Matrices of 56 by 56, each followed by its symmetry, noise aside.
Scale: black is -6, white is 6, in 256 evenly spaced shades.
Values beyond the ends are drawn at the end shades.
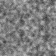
mirrored top to bottom.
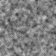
no symmetry.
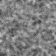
no symmetry.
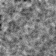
symmetric.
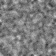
symmetric across the other diagonal.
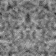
mirrored left to right.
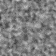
antisymmetric.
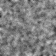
antisymmetric.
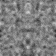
mirrored left to right.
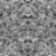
mirrored left to right.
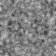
same after a half turn.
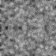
mirrored top to bottom.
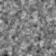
no symmetry.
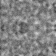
mirrored top to bottom.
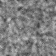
antisymmetric.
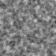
symmetric across the other diagonal.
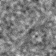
symmetric.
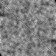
same after a half turn.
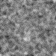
no symmetry.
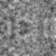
mirrored top to bottom.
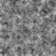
symmetric across the other diagonal.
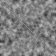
same after a half turn.
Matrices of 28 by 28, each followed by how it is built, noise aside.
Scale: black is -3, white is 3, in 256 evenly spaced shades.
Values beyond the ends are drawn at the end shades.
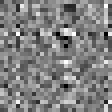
low rank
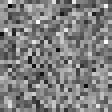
noise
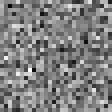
noise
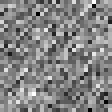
Hankel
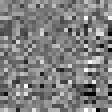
low rank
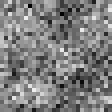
smooth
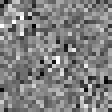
block diagonal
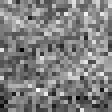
smooth
